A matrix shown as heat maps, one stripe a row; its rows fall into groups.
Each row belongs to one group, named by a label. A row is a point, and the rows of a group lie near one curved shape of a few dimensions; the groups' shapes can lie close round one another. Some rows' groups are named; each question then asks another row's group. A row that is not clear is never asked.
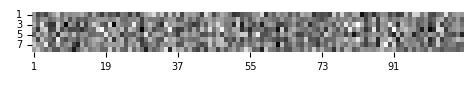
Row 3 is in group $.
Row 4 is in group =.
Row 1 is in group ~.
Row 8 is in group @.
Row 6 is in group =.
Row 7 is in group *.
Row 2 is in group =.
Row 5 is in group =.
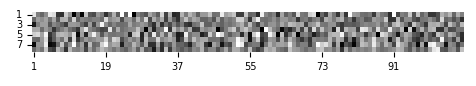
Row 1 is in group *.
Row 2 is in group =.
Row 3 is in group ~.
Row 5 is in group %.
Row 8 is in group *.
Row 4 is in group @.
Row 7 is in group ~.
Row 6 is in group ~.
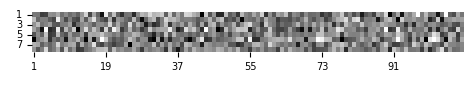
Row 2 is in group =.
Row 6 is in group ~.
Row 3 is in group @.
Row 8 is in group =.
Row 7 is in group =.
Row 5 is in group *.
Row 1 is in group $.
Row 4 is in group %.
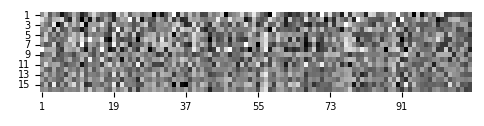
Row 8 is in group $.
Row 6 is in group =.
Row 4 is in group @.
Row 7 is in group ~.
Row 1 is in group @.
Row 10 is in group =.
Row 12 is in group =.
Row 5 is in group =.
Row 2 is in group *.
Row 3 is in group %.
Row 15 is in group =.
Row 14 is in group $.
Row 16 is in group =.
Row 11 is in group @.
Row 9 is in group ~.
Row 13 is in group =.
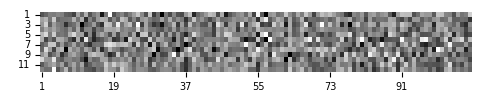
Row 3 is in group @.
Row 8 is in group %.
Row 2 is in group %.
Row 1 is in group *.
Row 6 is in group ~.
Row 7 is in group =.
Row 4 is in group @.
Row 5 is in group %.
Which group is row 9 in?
@
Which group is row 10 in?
*
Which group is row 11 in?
=
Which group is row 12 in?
=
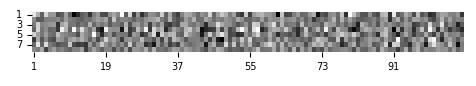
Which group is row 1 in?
*
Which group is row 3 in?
%
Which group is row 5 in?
$
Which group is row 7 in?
@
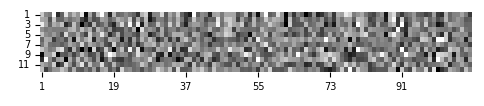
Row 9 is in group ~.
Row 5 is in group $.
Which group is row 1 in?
%
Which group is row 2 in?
*
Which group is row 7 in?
=
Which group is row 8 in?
*
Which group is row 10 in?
%
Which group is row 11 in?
%
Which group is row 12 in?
~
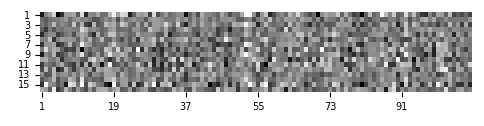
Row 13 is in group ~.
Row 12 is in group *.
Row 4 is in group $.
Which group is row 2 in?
~
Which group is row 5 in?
~
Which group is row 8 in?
@
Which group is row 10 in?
@
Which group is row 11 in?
*
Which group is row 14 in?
~
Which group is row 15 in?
=
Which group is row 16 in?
*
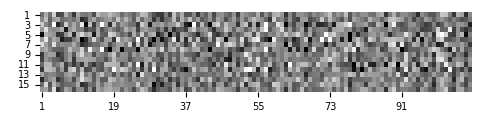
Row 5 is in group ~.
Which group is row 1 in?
*
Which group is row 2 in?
@
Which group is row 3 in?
%
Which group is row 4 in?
%
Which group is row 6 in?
@
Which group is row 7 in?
*
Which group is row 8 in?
=
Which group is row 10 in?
%
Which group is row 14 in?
~
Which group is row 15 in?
@
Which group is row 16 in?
*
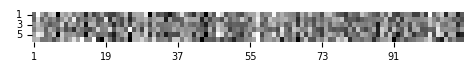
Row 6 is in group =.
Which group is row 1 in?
%
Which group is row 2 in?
=
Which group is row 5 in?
%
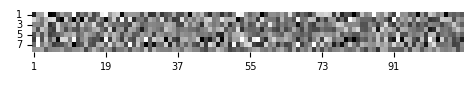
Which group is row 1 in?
~
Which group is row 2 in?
*
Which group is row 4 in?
=
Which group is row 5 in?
%
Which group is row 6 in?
=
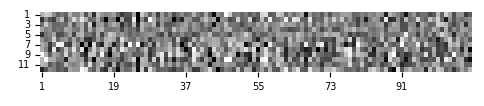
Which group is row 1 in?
%
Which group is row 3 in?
%
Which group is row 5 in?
~
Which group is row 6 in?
=
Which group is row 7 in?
*
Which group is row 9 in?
$
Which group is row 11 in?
=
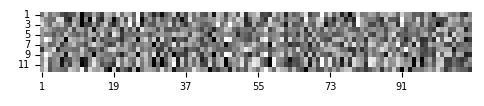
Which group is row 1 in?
@
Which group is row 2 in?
*
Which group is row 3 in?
*
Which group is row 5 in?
$
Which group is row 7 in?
@
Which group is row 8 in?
~
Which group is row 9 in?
%
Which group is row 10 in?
@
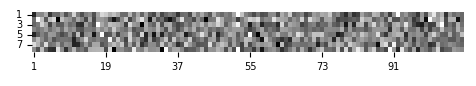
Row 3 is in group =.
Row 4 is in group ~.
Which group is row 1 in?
~
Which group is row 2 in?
%
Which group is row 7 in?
*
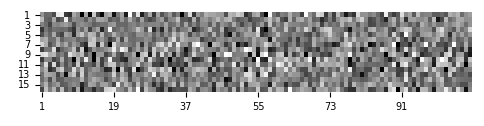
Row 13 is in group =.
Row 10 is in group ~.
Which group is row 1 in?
*
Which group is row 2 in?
=
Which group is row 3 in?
~
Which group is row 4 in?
*
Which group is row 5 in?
%
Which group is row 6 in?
@
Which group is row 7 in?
$
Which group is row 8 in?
~
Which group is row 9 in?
%
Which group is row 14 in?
%
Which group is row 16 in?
@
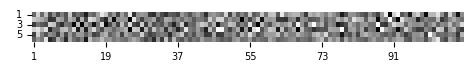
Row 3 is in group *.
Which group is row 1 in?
@
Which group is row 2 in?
$
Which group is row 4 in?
%
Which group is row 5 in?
%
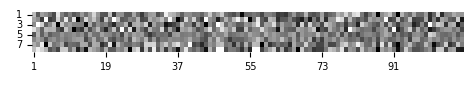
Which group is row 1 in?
=
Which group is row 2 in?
%
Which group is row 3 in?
%
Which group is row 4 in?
*
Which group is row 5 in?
%
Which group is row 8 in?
%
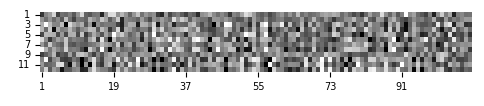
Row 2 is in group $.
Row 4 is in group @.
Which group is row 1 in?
~
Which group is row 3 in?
%
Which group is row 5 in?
=
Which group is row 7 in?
=
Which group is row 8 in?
$
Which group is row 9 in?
~
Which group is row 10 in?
@
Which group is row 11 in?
*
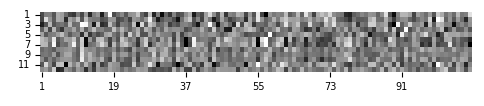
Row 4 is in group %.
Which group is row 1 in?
*
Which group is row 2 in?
%
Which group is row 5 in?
~
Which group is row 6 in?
%
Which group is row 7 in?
%
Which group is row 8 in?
$
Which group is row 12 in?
*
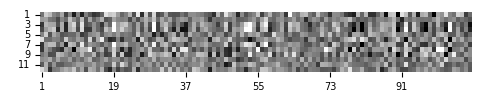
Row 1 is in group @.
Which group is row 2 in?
=
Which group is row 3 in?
=
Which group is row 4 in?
=
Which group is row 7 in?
=
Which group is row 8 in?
%
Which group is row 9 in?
$
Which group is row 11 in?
%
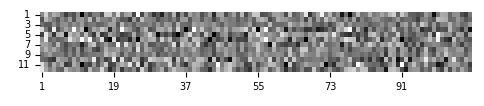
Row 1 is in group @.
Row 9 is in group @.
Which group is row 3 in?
~
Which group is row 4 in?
%
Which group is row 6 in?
=
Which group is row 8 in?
@
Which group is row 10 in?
$
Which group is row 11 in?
*
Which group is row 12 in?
$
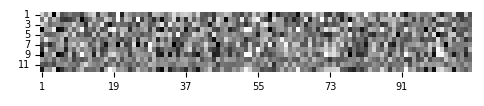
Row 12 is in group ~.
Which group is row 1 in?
@
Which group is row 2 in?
@
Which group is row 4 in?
~
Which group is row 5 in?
~
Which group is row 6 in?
%
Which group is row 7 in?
$
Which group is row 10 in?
@
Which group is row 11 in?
$
